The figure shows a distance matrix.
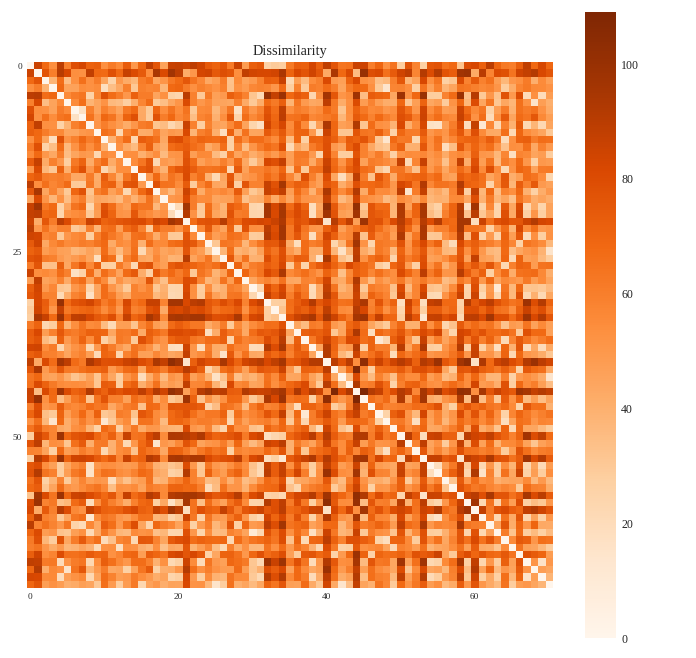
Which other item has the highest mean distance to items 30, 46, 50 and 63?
44
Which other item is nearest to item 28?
6
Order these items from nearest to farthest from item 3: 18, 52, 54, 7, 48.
48, 52, 18, 54, 7
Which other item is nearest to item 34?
53
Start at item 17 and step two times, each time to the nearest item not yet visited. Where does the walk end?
13
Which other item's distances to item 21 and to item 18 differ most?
40
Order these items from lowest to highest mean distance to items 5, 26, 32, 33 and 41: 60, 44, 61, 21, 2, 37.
2, 61, 37, 60, 21, 44
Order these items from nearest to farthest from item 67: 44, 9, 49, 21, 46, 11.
49, 9, 11, 46, 21, 44
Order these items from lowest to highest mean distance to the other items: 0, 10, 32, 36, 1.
10, 36, 0, 32, 1
